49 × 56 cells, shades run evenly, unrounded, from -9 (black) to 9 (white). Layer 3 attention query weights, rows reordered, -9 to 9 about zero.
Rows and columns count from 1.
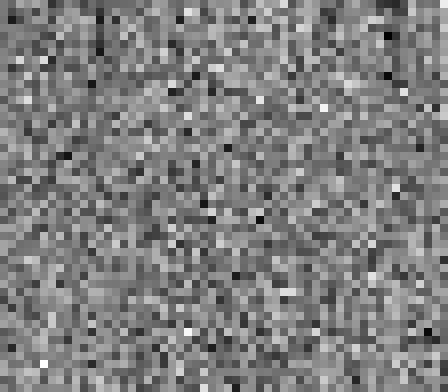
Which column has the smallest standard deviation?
1
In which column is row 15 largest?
24
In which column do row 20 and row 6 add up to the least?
8
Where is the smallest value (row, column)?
5, 49
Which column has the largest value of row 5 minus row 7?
43
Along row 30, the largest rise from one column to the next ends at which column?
6
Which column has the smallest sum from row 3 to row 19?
13
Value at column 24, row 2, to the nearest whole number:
7
